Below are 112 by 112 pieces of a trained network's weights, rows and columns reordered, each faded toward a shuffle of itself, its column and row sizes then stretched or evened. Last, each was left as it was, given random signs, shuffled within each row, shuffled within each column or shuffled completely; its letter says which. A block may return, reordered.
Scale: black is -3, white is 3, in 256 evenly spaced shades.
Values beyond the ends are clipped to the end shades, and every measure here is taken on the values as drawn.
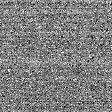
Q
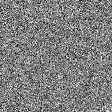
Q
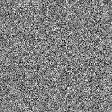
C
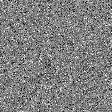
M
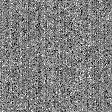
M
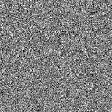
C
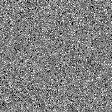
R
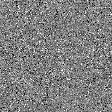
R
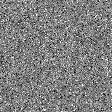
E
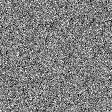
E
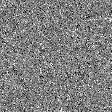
M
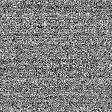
Q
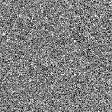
C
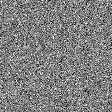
M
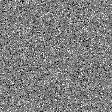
M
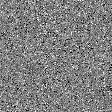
M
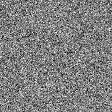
Q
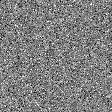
E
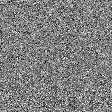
Q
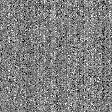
C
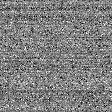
Q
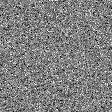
E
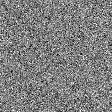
Q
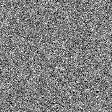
M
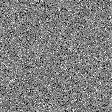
E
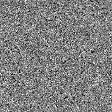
R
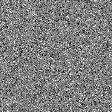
R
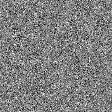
M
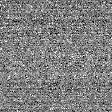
C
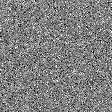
E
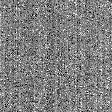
C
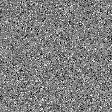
R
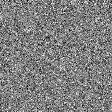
Q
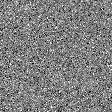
E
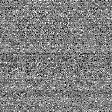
C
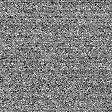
Q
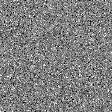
R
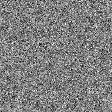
Q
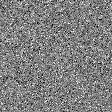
E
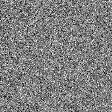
M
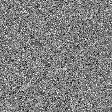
M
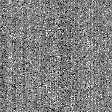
C
